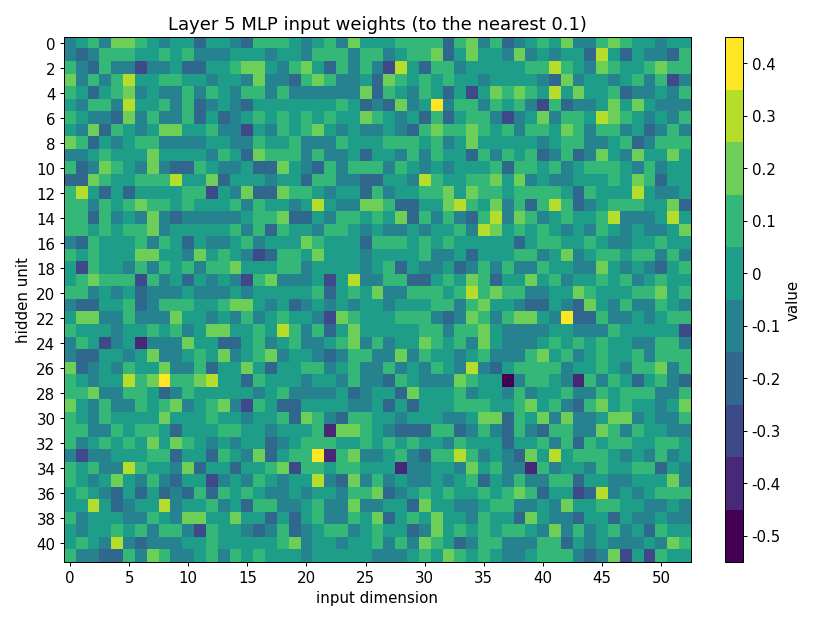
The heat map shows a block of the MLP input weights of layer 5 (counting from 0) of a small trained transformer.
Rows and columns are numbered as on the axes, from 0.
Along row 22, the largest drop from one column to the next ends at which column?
43
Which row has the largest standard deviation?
27
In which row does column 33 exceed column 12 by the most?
33
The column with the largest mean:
45
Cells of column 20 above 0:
11
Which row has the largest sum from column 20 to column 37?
20
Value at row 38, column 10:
0.2
